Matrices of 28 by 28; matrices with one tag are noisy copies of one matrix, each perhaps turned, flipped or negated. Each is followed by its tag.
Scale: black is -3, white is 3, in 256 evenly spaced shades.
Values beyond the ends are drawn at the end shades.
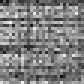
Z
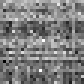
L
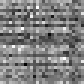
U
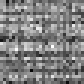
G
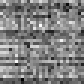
Z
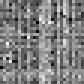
U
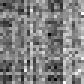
L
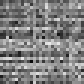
U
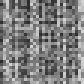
Z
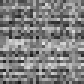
U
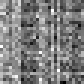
L
